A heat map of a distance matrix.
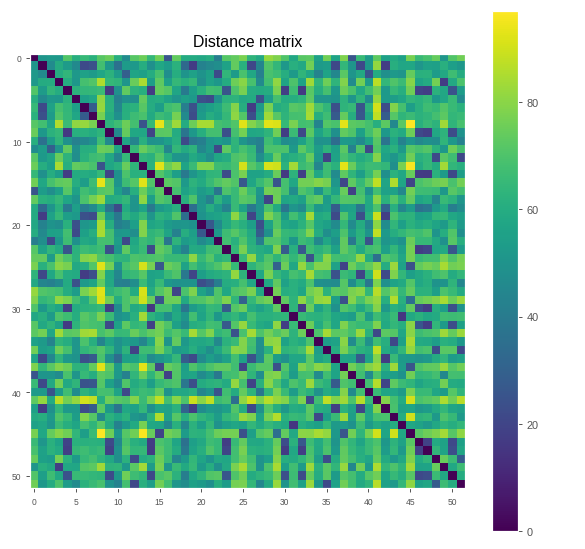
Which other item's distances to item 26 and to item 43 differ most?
6
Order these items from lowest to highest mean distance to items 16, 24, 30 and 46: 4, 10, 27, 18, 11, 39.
4, 18, 10, 27, 11, 39
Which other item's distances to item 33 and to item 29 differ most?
41
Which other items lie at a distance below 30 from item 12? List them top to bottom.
35, 48, 51
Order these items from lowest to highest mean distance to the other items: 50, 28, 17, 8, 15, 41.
50, 17, 15, 28, 8, 41
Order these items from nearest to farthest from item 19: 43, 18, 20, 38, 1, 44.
1, 18, 20, 38, 44, 43
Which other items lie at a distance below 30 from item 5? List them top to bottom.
20, 21, 27
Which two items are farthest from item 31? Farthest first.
13, 8
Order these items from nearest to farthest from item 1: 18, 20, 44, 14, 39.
39, 18, 20, 14, 44
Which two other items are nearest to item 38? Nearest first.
16, 0
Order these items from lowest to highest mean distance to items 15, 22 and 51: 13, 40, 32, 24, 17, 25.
40, 25, 17, 32, 24, 13
